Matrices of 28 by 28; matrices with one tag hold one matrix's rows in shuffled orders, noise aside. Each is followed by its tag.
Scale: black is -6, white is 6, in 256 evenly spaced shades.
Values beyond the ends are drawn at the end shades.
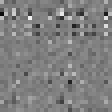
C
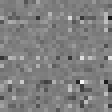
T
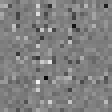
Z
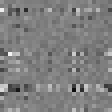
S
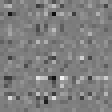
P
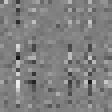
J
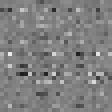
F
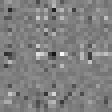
P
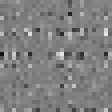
C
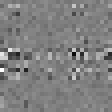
S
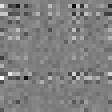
S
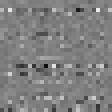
F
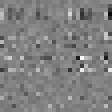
T
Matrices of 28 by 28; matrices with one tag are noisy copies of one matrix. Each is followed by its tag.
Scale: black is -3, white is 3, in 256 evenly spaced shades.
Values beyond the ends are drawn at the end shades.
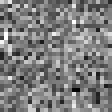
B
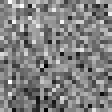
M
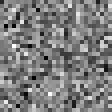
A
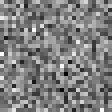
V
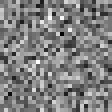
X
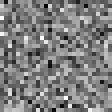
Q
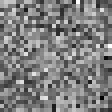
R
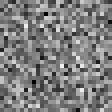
V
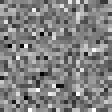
A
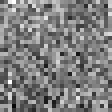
M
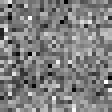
B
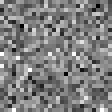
V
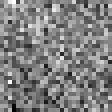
M
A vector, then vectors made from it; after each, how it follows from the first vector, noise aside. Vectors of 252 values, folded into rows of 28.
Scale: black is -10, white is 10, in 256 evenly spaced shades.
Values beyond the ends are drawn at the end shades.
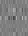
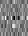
reversed, scaled up.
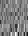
wrapped around, negated, scaled up.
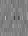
reversed, partly zeroed.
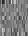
wrapped around, scaled up.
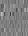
wrapped around, negated.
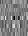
reversed, scaled up.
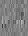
wrapped around, negated.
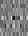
reversed, scaled up.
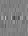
reversed, partly zeroed.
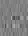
reversed, partly zeroed.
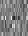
reversed, scaled up.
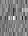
negated, scaled up.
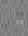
wrapped around, negated, shrunk.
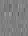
wrapped around, negated, shrunk.
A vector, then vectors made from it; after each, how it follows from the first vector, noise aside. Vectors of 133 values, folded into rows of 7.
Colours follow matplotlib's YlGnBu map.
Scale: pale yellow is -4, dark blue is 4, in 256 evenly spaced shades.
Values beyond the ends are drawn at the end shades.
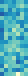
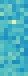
wrapped around, shrunk.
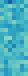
reversed, negated, shrunk.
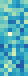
wrapped around.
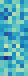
wrapped around, negated.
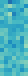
reversed, negated, shrunk.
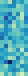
wrapped around, negated.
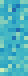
wrapped around, negated, partly zeroed.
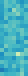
wrapped around, shrunk.
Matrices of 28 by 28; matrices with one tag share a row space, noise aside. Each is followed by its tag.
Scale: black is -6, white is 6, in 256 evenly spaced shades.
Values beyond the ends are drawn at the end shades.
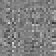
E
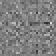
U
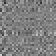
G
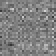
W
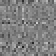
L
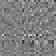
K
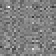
E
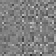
K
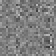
U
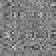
E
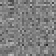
W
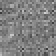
W
